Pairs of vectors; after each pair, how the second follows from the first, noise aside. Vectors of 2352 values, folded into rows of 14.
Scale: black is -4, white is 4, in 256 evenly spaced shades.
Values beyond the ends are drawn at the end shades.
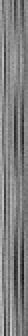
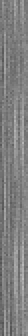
negated, shrunk.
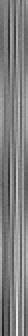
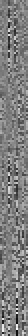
sign-scrambled.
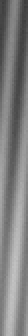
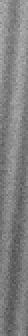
negated, shrunk.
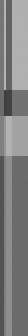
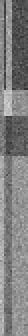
negated.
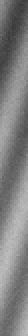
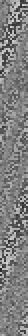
sign-scrambled.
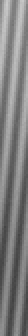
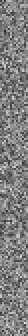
shuffled.
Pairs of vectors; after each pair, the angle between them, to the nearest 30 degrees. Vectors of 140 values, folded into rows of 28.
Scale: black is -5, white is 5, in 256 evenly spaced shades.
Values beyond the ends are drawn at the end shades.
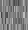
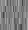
90 degrees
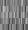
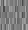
120 degrees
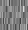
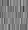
150 degrees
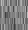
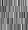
90 degrees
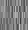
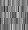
90 degrees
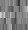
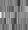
30 degrees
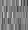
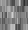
60 degrees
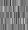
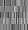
60 degrees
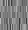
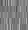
150 degrees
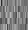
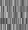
60 degrees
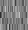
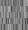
90 degrees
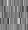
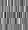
60 degrees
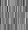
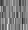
90 degrees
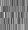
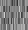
30 degrees
